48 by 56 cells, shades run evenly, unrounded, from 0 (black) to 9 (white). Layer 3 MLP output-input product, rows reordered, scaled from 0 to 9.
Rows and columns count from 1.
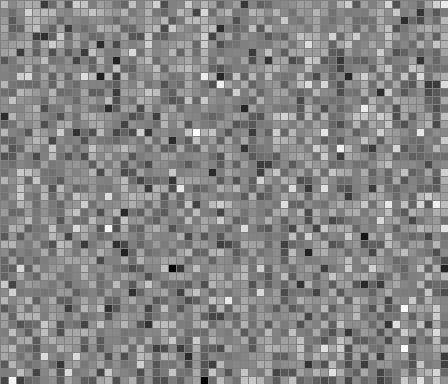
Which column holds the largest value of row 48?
2
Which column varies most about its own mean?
55
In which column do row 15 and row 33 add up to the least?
1
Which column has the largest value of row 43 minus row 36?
38
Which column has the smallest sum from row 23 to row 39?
22
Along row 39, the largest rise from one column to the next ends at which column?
51
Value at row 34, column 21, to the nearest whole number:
7
